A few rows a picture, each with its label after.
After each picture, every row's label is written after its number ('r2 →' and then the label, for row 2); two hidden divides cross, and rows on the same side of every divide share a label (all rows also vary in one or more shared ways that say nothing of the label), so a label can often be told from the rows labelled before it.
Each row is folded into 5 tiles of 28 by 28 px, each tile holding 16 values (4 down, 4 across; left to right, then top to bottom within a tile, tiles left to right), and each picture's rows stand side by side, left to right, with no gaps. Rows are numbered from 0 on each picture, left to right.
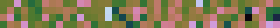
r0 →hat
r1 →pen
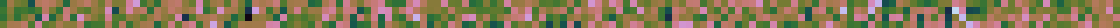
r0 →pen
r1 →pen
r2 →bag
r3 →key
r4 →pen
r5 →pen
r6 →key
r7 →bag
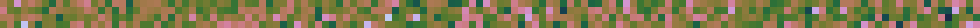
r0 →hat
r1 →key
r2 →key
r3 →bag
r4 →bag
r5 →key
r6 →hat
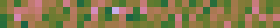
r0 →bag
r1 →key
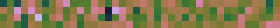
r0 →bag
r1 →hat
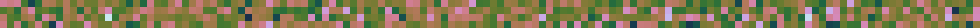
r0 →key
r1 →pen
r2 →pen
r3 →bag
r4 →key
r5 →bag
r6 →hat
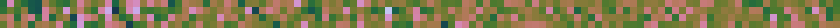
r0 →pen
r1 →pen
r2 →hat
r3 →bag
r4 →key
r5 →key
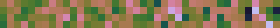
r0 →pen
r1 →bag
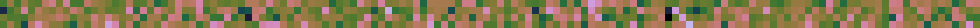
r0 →bag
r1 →pen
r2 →hat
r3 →pen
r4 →bag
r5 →bag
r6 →pen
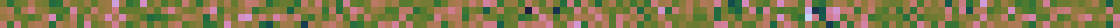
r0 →key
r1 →key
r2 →bag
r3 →bag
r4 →bag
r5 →hat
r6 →hat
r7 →key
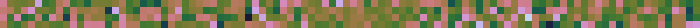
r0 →key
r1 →bag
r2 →hat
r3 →key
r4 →hat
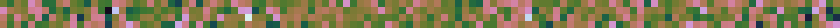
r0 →key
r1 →bag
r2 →bag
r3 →key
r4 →pen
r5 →hat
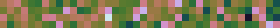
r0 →key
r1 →hat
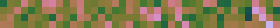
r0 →pen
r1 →bag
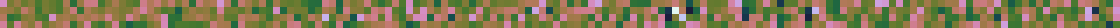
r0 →key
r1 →hat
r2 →bag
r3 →key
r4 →key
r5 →key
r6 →hat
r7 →hat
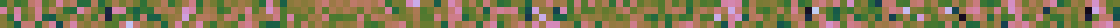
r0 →pen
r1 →bag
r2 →pen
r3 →bag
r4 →hat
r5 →bag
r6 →pen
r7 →bag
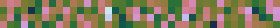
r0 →hat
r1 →pen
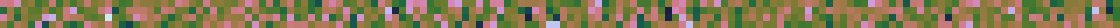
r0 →key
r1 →key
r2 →pen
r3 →hat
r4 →bag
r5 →hat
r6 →pen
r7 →key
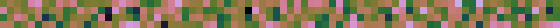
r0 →pen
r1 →bag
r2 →hat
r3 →hat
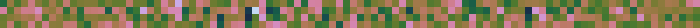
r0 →bag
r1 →key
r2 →hat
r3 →key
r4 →pen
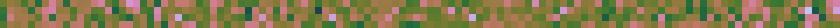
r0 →pen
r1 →bag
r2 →key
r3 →key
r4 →hat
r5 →pen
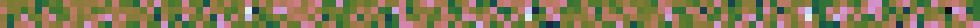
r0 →key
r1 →hat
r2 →hat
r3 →key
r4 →key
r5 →key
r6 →key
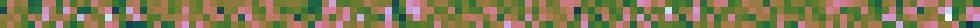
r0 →bag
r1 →bag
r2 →pen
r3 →key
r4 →hat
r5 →pen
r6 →key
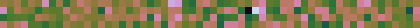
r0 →hat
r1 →key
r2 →hat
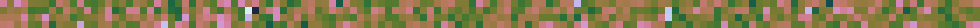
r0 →hat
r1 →hat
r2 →bag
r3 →hat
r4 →hat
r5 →hat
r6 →hat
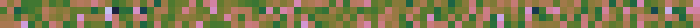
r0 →hat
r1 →bag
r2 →hat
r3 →pen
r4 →hat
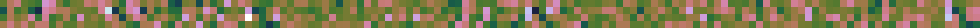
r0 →pen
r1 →key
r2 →key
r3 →pen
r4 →bag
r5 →key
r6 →hat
